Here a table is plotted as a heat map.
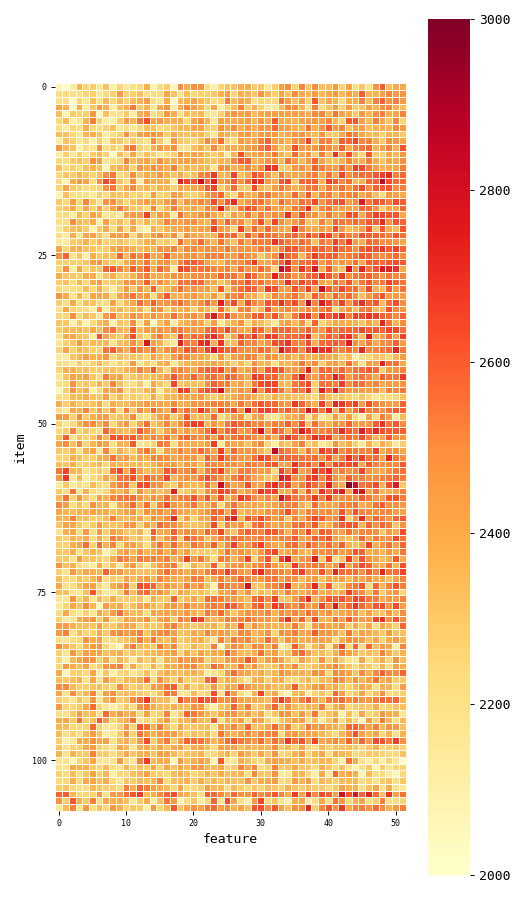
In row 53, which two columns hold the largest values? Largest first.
23, 11
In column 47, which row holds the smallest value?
101
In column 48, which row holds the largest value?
14
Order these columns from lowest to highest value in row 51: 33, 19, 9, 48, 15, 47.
15, 9, 19, 33, 48, 47
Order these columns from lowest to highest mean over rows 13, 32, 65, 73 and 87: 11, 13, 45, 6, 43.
6, 11, 13, 43, 45
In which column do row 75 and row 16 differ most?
5
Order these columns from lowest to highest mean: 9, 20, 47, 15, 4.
4, 9, 15, 20, 47
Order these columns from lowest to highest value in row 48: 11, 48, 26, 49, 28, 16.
11, 16, 48, 49, 26, 28
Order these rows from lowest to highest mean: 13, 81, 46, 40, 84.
46, 40, 84, 81, 13
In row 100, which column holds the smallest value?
51
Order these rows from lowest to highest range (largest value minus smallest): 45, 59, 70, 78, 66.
78, 66, 70, 45, 59
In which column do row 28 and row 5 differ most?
42
